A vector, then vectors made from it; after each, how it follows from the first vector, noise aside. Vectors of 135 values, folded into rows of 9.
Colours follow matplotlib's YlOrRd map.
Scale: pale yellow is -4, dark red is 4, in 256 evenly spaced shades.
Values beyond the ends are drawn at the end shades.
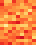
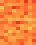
reversed, shrunk.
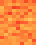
reversed, shrunk.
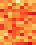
wrapped around.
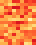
reversed.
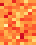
sign-scrambled.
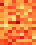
copied.
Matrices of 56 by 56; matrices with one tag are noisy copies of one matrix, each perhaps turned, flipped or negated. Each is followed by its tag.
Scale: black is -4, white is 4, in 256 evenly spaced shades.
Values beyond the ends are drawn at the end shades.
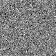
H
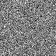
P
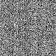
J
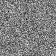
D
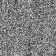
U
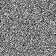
H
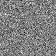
H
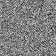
H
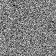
H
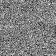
U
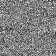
U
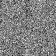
U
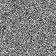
H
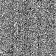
J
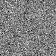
D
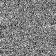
U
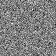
P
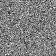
D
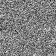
U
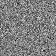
P
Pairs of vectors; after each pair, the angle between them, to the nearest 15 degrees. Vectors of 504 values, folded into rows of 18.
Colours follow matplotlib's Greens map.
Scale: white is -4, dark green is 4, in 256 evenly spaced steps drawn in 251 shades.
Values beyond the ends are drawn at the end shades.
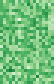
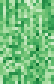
120 degrees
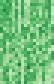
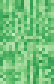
90 degrees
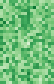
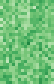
150 degrees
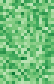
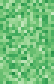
45 degrees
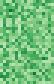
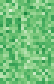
150 degrees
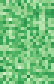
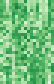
90 degrees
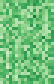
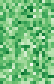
135 degrees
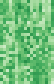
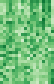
150 degrees
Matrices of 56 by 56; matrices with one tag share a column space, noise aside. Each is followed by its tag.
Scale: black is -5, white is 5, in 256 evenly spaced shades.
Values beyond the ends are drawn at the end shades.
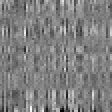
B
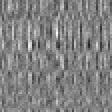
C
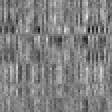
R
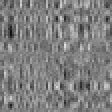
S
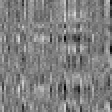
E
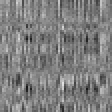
E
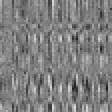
E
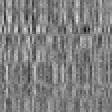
R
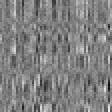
E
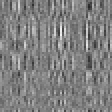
C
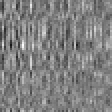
C
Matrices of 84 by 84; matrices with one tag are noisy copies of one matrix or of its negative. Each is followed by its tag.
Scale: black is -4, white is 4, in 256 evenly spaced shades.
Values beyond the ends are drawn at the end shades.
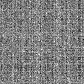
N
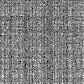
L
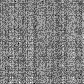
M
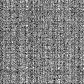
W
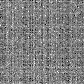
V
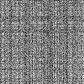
L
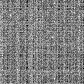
W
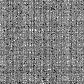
V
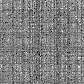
N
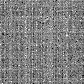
L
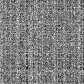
W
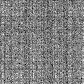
L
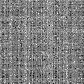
L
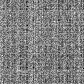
W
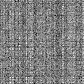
M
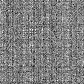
V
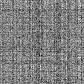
N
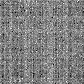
L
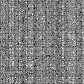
M
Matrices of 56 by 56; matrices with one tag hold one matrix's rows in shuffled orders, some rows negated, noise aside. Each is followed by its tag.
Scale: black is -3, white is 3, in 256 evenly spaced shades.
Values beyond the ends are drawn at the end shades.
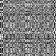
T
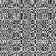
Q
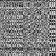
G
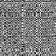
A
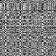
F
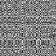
A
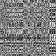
G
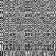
T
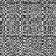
F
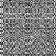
T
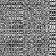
G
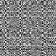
F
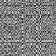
A
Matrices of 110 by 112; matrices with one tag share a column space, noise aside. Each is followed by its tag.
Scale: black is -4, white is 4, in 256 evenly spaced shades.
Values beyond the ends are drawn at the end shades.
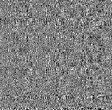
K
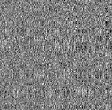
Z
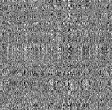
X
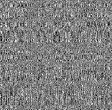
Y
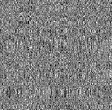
Z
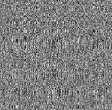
Z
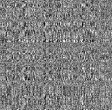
Y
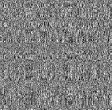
Y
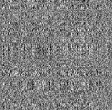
X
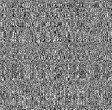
Y
